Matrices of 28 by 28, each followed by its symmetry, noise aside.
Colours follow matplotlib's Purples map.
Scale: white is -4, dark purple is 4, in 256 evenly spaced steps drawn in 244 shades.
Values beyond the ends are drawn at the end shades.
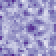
mirrored top to bottom.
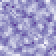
symmetric.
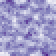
same after a half turn.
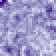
symmetric.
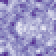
mirrored top to bottom.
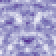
mirrored left to right.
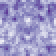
mirrored left to right.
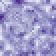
symmetric.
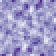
same after a half turn.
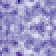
mirrored top to bottom.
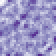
symmetric.
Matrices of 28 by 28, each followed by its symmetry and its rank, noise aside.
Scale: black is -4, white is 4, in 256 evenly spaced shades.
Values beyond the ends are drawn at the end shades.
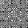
symmetric, rank three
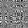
antisymmetric, rank four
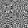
antisymmetric, rank four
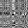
antisymmetric, rank two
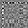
antisymmetric, rank two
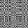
no symmetry, rank two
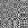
antisymmetric, rank two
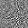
no symmetry, rank three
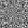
antisymmetric, rank four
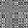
antisymmetric, rank two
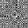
symmetric, rank three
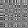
antisymmetric, rank two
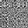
no symmetry, rank four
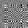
no symmetry, rank two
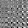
antisymmetric, rank two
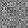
symmetric, rank two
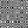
no symmetry, rank three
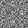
symmetric, rank three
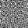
antisymmetric, rank four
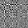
antisymmetric, rank two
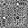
symmetric, rank three
